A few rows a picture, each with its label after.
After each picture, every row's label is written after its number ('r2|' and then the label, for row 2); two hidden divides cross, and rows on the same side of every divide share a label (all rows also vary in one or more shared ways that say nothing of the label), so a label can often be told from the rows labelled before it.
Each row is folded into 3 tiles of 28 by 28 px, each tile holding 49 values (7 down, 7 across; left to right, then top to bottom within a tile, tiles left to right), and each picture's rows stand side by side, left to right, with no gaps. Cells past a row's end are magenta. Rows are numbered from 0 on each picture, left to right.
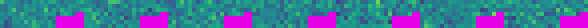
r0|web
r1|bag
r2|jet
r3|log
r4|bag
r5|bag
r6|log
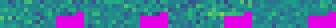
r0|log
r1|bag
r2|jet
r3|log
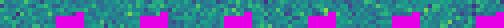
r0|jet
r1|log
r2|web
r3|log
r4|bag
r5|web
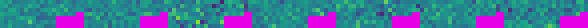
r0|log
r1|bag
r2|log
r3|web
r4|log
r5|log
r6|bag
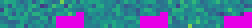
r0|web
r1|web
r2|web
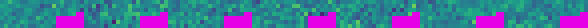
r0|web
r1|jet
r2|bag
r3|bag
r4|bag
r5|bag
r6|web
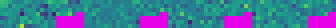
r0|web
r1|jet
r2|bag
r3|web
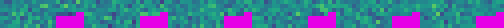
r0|log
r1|bag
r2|jet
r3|log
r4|log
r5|log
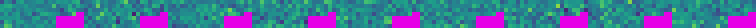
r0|log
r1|log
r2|jet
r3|web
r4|log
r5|web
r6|web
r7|web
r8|bag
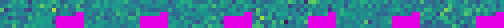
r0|bag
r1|bag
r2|jet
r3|log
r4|log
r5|web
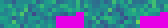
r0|log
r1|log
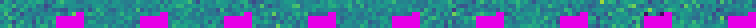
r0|log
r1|bag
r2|log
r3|bag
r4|log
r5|bag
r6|web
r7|jet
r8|log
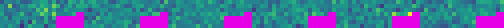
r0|bag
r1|log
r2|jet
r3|bag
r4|bag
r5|bag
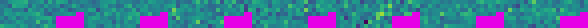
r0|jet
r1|jet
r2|log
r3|log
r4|web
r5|jet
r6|jet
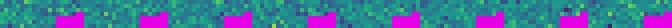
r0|jet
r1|jet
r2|web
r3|jet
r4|web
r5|bag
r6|bag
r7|bag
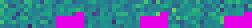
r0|jet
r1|jet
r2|web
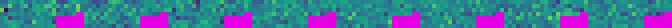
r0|bag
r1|bag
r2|log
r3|bag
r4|log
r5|log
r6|bag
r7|log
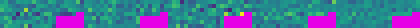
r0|web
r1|web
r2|log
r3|bag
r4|bag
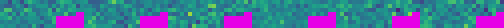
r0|jet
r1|bag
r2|jet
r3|log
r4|log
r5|bag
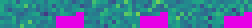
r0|bag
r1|web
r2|bag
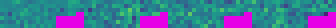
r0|web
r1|bag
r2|log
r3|web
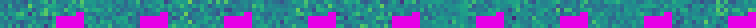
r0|log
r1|web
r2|log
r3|web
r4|web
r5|jet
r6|log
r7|bag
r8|web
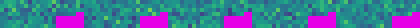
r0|log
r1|log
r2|web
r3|log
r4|bag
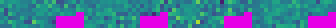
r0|jet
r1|log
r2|bag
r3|web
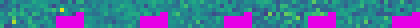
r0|bag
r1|jet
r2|bag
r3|jet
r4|bag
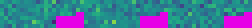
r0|jet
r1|log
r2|jet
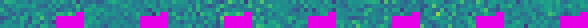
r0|jet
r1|bag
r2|jet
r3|web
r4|jet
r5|log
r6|log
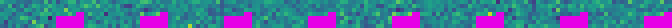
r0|web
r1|log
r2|jet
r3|jet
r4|jet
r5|jet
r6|log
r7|web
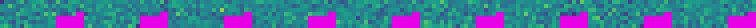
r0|log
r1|web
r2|log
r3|jet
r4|bag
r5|bag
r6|log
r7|jet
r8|bag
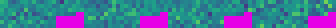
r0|log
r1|jet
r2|log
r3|log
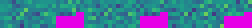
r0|log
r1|web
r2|bag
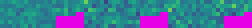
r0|jet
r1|web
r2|log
